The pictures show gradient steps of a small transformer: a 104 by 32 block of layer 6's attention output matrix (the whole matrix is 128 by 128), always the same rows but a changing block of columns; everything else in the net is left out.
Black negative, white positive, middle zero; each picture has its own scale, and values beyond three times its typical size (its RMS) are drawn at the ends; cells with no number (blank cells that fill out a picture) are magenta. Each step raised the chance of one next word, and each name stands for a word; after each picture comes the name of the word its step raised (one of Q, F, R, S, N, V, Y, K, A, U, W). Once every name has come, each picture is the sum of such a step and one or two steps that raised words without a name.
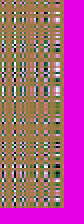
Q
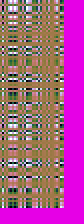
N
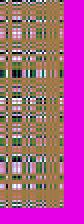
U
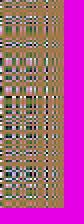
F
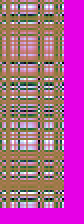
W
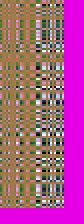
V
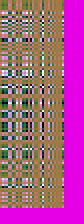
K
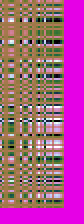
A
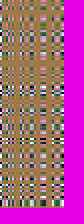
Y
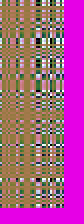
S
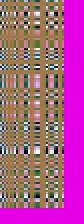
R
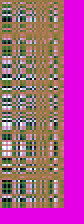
A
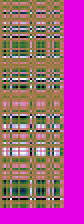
N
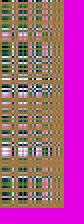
S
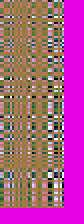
F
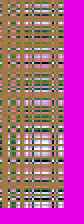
W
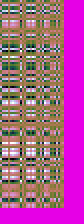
V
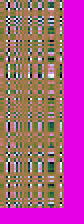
U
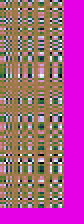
U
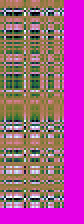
R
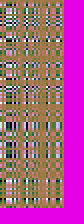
K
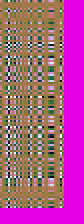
F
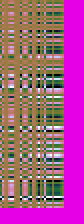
R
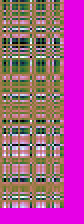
S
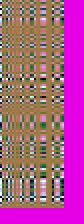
Q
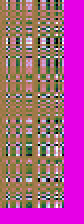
S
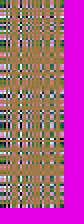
Y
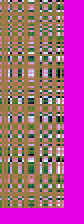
U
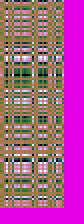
U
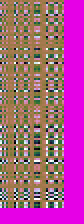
W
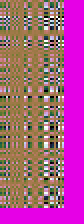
F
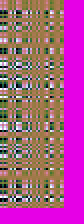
R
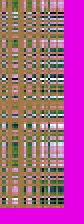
N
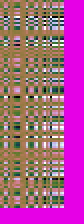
F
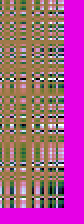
N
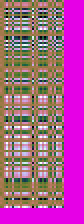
F
